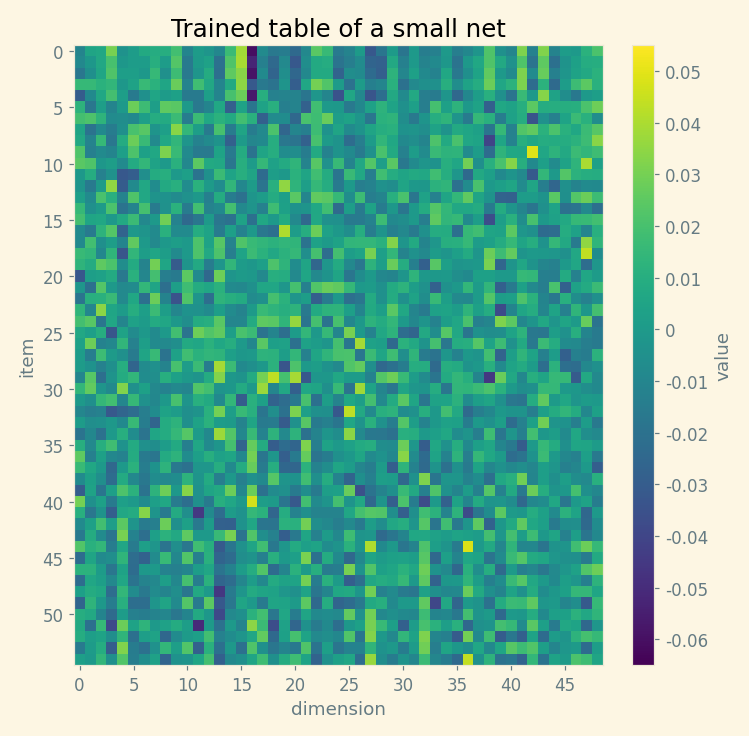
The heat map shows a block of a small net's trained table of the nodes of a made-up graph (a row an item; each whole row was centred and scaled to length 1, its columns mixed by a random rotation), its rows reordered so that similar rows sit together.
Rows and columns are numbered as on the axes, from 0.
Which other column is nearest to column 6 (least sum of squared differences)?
22
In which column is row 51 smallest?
11
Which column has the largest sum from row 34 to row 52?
16
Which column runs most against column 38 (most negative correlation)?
28
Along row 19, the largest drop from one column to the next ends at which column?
39
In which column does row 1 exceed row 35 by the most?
15
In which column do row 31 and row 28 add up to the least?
19
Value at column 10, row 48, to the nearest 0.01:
-0.02
